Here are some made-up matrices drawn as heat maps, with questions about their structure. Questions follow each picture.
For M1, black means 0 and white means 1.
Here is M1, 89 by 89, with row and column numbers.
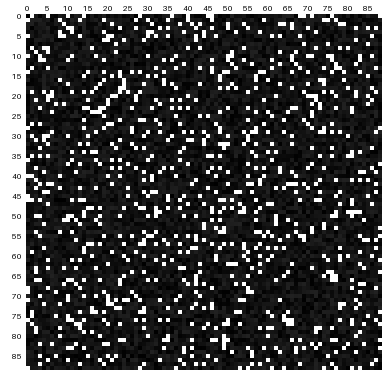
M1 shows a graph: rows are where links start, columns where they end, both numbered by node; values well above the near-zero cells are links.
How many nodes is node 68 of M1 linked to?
7
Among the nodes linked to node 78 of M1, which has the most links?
node 29
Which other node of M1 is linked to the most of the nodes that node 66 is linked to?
node 50
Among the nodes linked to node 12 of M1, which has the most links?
node 77
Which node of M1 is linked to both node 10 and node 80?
node 30
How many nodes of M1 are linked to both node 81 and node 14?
7
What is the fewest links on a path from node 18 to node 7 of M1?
4
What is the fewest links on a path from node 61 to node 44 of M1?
2
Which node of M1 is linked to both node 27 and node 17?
node 70
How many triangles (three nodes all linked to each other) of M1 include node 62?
1
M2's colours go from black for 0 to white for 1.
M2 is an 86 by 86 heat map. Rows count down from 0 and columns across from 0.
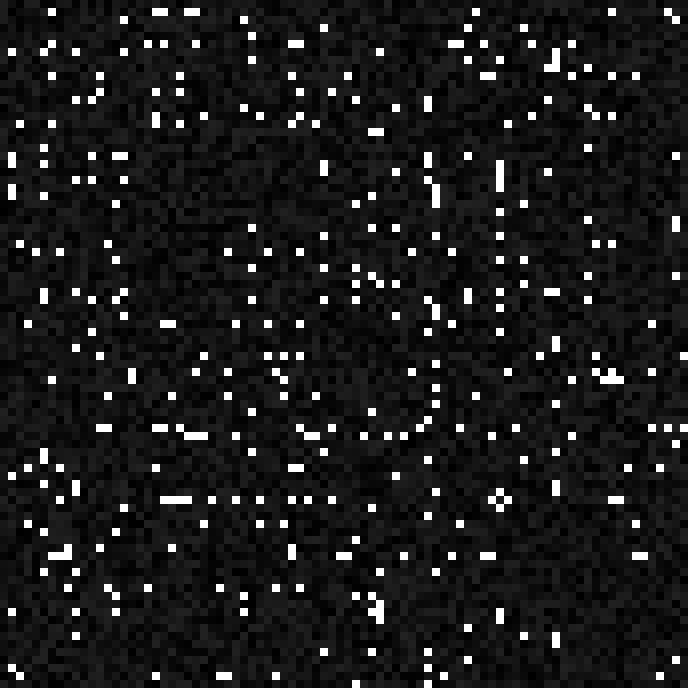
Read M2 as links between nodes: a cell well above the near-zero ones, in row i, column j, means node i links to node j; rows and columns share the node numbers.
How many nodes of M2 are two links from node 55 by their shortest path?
6
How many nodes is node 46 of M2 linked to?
9
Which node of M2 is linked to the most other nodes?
node 62
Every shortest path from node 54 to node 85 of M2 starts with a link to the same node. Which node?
node 25
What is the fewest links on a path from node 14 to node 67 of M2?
3
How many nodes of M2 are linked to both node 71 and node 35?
1
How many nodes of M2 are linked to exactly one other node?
12
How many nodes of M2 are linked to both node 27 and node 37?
1
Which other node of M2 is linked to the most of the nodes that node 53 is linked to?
node 11
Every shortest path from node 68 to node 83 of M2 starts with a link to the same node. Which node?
node 12
